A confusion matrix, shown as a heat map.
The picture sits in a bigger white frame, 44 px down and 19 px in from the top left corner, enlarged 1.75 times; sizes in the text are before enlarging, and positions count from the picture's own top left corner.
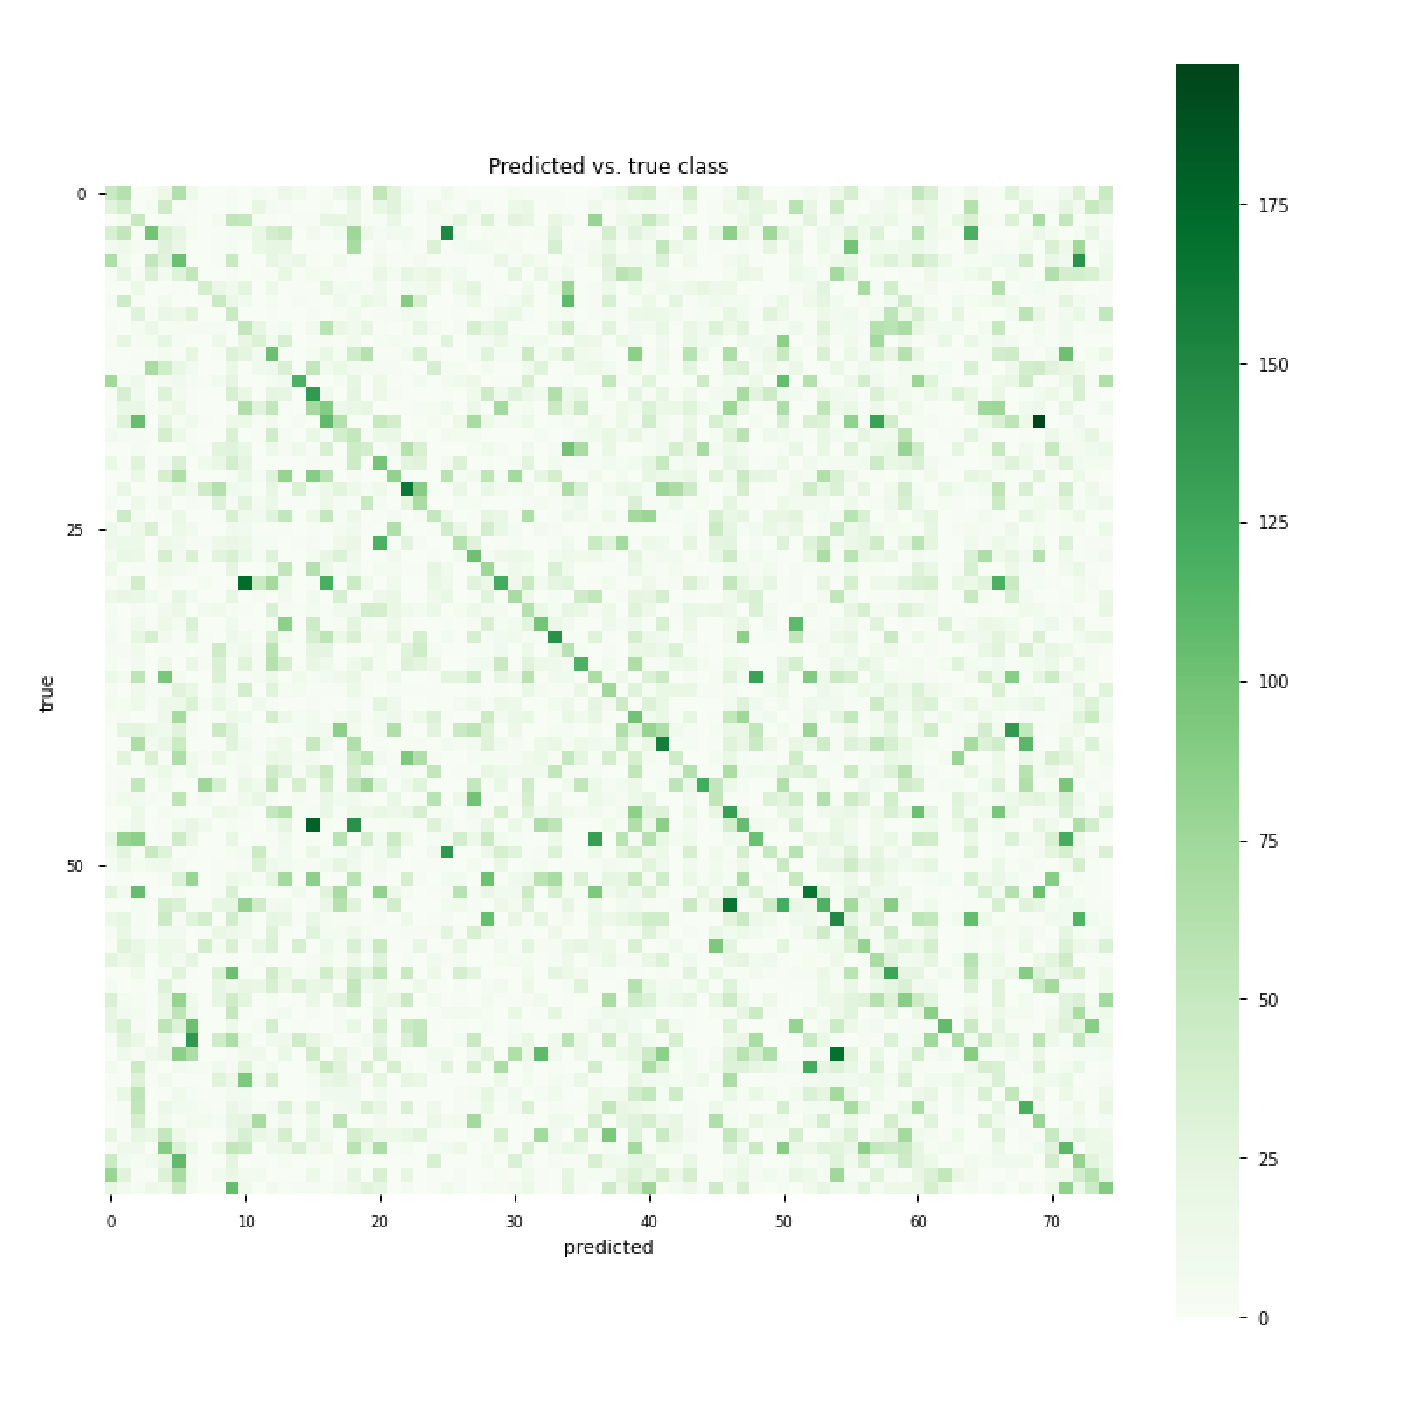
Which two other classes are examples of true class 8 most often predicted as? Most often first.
34, 22
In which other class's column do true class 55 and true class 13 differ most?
3
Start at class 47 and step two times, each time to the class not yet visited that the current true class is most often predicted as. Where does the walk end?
33
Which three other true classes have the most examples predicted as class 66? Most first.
29, 46, 16
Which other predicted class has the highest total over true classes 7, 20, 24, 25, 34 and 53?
46
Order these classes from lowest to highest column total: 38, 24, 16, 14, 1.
14, 24, 38, 1, 16
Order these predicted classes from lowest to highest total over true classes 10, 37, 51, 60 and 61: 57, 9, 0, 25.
25, 0, 9, 57
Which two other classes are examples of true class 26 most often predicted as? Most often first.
20, 38
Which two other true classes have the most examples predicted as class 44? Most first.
19, 14
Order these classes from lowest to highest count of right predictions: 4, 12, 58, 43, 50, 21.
4, 50, 43, 21, 12, 58
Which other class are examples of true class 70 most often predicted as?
37
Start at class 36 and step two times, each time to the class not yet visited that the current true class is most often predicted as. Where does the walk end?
71
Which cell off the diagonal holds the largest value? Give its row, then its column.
17, 69
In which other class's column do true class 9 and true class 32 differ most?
51
